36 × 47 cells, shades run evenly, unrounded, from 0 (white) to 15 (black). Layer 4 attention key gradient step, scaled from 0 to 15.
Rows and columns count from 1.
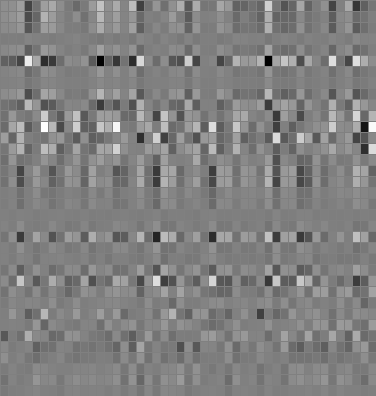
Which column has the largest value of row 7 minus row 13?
35
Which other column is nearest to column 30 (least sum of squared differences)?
19
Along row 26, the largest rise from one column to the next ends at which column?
21
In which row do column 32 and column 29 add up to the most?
26
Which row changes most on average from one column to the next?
6
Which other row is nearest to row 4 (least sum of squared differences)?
20
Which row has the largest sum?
32
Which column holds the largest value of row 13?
18
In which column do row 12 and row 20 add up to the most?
46
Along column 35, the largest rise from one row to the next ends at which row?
14
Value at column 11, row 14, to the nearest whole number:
8
